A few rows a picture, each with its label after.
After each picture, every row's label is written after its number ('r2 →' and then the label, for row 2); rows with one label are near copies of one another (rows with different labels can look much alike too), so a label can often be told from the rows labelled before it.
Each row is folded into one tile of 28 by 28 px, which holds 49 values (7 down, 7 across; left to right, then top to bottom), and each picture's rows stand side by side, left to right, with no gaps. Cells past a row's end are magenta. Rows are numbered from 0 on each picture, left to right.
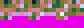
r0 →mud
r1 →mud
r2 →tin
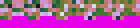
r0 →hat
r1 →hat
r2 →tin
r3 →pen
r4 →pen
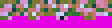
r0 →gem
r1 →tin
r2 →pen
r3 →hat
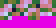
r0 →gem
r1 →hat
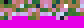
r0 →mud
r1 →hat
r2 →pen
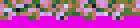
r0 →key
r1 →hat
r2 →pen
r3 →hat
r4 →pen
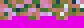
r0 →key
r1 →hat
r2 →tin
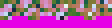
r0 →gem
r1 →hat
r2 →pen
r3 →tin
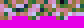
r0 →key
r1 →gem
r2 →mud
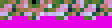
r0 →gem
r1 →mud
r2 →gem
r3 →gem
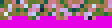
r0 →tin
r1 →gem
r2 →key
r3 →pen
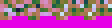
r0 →key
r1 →hat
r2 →tin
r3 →tin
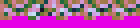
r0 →key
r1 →gem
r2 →key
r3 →key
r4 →key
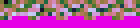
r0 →mud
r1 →gem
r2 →key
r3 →key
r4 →hat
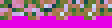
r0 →hat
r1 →key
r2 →tin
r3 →tin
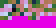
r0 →gem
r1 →mud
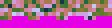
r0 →hat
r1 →key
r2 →mud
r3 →pen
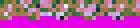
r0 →tin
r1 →hat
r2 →pen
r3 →gem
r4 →pen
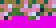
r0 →pen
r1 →gem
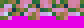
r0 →gem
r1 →hat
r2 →hat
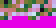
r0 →mud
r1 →gem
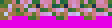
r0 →tin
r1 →hat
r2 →hat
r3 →hat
